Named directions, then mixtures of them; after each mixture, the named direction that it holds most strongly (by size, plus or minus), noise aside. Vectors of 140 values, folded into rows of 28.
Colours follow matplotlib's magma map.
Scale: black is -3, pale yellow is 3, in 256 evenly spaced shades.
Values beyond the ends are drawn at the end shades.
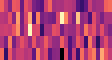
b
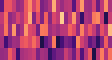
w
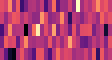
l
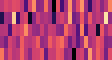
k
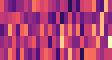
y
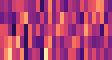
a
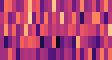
w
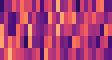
a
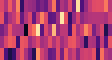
l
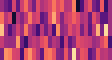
l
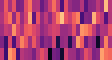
w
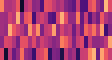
b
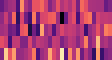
b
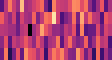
b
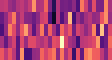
y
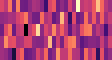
l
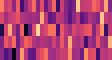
l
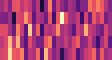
a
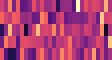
l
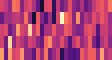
b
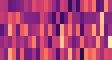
y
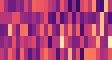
y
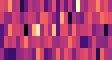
l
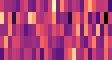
k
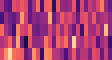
a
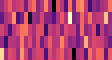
k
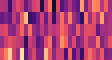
a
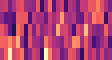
a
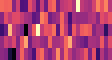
l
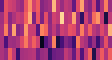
w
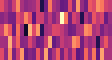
a
